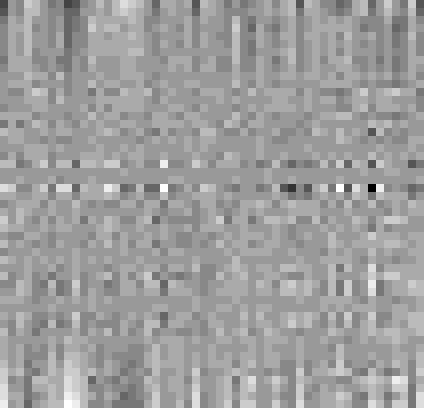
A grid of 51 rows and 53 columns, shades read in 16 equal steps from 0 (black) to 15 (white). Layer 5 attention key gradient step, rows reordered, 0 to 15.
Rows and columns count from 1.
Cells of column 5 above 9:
17
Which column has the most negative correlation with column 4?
9
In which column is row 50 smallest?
16
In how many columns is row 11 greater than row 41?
18
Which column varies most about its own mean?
47
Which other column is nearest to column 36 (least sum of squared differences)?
39
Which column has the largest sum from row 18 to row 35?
14
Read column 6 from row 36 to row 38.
7 8 9
